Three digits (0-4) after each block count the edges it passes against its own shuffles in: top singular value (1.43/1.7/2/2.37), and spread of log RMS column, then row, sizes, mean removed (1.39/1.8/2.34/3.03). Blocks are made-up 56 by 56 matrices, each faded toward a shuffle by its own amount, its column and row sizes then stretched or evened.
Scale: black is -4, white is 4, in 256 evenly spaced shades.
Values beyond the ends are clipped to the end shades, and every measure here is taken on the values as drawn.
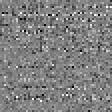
2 0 3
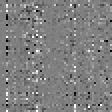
2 3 2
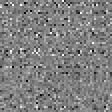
2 1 3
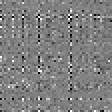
4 3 3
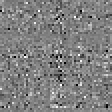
2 2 3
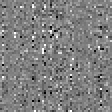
1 3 1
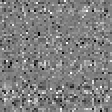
3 0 2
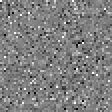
0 0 0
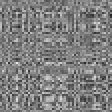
4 2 4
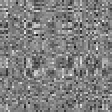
4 3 1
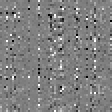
1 4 2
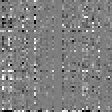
3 4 3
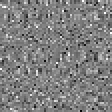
3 0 0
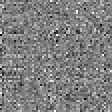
2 2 1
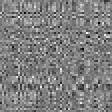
4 2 1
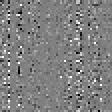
3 4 0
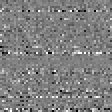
1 0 4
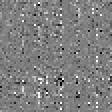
0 3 2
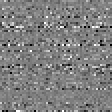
2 0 4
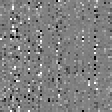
0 4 0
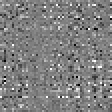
2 3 3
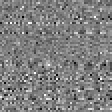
3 0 3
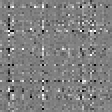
3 3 3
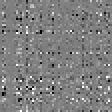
0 4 3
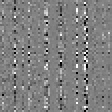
4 4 0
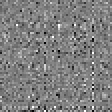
3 2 2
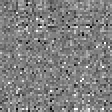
2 1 1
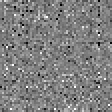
1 1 1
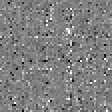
0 2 1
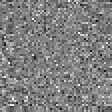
3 0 0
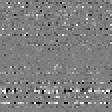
2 0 4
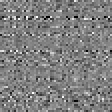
3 0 4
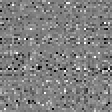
3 0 3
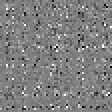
0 3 3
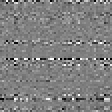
4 1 4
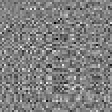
4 0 3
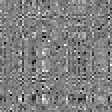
4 3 1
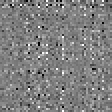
1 2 3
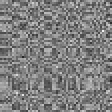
4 1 1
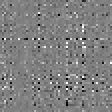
4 3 3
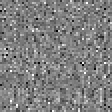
2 1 0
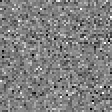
1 0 1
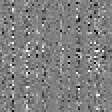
0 4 1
